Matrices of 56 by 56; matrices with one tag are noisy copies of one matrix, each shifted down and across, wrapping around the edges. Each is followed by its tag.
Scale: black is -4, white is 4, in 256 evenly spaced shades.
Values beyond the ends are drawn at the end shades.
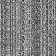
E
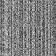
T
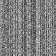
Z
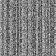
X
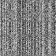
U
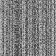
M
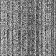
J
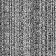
E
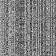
E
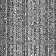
J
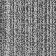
T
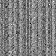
X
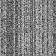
J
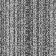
M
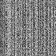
T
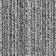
T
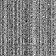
T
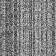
J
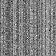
M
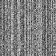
U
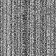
M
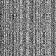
U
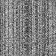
M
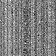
M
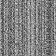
M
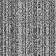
T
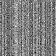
T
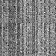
J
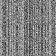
U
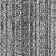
J
